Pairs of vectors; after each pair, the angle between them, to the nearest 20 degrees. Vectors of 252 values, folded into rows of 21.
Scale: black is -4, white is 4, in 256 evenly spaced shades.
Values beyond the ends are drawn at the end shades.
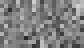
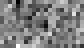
100 degrees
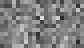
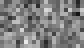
80 degrees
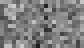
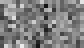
20 degrees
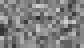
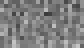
120 degrees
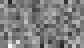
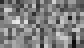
80 degrees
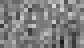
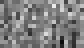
20 degrees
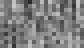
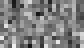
140 degrees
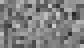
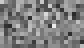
20 degrees
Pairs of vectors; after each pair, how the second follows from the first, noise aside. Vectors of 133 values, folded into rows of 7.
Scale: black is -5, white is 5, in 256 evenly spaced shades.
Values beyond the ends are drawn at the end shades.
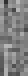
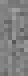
wrapped around, shrunk.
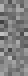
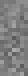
wrapped around, shrunk.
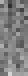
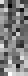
scaled up.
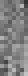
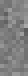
wrapped around, shrunk.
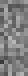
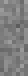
wrapped around, shrunk.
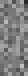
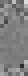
negated, partly zeroed.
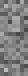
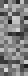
scaled up.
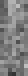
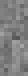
wrapped around, shrunk.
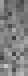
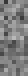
wrapped around.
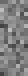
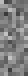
wrapped around, negated.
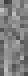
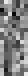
negated, scaled up.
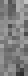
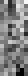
scaled up.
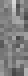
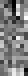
negated, scaled up.
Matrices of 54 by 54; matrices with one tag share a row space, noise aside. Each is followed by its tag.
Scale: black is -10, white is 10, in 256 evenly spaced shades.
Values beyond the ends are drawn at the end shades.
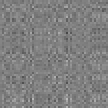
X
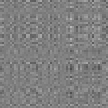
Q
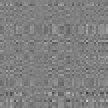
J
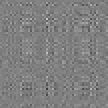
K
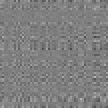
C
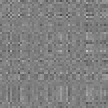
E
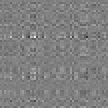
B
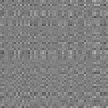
C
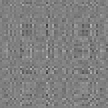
K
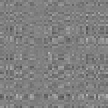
J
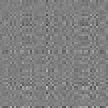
K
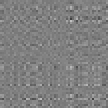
Q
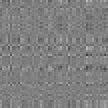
E
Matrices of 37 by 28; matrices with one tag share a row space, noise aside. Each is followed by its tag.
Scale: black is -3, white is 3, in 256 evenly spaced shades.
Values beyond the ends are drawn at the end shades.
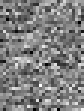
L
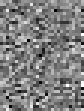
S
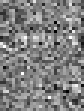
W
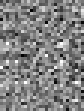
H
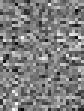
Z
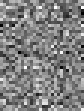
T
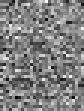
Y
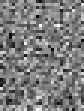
T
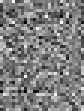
T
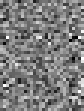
W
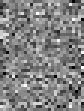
W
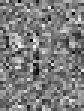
S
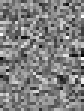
H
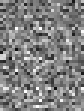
Y
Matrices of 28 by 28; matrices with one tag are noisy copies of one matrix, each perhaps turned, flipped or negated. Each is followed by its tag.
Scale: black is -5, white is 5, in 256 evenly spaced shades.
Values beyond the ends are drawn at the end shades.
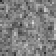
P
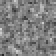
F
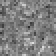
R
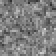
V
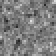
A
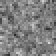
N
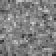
P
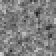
A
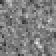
A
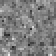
V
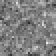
V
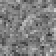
V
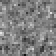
R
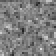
N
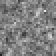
A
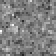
R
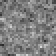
P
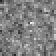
P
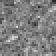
A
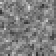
N
